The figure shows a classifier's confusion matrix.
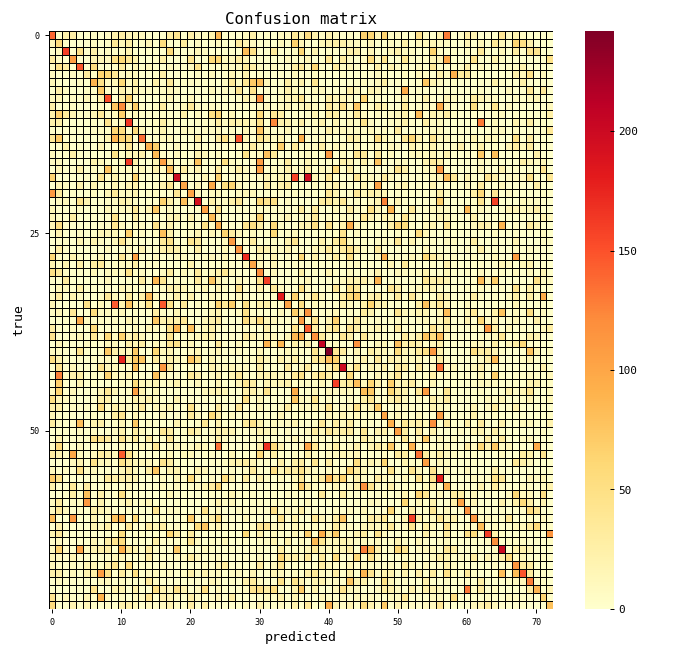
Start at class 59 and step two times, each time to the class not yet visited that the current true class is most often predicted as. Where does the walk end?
58
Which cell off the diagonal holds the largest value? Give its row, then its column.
18, 37
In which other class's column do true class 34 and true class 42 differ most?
9
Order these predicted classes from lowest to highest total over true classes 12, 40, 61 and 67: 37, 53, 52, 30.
37, 53, 30, 52
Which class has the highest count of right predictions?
40
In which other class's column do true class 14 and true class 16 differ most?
11
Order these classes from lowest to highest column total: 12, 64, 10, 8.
8, 64, 12, 10
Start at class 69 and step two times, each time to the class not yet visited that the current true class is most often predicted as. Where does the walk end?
1
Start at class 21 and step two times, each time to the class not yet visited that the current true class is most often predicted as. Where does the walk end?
38
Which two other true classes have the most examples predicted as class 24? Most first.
52, 0
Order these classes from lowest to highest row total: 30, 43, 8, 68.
30, 8, 43, 68
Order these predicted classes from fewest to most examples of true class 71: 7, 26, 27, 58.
27, 26, 58, 7
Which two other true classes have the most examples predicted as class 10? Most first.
41, 53
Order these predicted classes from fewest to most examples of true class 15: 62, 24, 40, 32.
24, 32, 62, 40
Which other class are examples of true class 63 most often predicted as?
72
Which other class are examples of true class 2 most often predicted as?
28
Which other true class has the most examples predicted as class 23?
19
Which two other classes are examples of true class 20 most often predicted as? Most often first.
0, 62
